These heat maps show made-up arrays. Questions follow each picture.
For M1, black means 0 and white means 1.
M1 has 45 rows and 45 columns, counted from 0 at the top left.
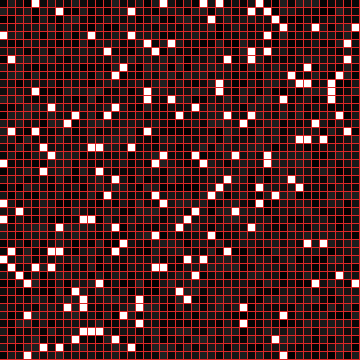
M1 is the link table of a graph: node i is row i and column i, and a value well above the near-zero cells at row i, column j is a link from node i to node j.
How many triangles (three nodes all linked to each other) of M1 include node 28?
3
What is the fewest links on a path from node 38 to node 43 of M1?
6
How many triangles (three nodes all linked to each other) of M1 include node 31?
3
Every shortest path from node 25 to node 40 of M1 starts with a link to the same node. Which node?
node 32
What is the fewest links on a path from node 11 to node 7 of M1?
4
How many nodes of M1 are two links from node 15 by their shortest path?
4
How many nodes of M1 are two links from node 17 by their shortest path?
4
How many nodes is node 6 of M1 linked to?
4
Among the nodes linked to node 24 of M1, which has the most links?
node 19
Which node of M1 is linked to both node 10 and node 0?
node 27
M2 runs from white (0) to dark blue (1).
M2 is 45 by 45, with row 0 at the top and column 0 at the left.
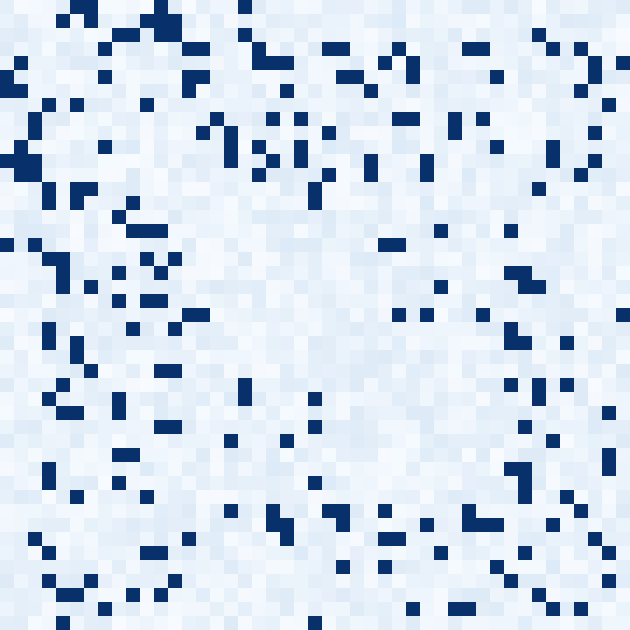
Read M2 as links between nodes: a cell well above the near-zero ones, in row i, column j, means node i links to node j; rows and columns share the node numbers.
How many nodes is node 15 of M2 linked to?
1
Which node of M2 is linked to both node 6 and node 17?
node 0
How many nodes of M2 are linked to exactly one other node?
2
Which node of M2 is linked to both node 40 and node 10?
node 35
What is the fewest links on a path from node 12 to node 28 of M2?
3
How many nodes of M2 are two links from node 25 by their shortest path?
8
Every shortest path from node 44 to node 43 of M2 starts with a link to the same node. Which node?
node 4
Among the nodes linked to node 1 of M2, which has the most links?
node 11
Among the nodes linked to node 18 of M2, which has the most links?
node 3
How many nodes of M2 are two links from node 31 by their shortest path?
10
